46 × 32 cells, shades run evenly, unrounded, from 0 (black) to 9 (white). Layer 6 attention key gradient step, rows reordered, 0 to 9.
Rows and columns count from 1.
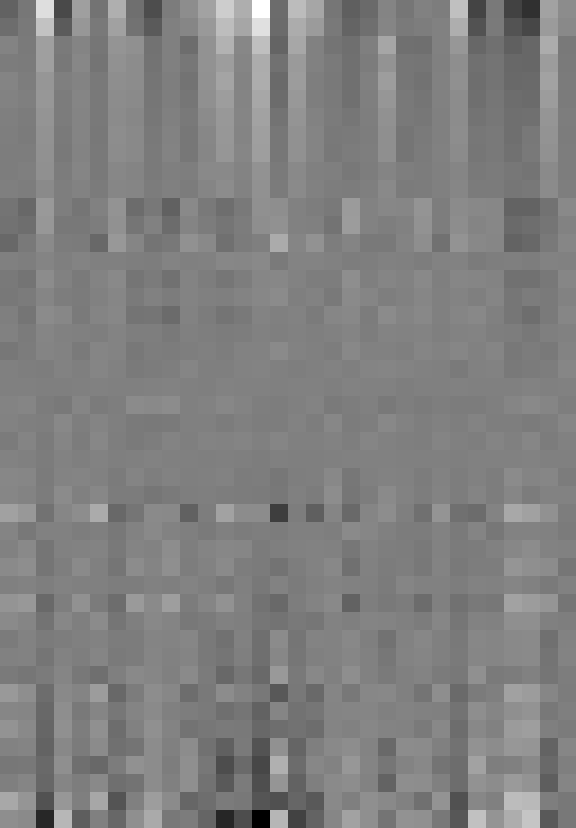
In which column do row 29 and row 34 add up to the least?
16
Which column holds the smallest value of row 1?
30
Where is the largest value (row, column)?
1, 15
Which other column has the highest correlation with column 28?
23
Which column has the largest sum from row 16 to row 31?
6
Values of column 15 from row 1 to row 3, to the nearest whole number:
9 8 7
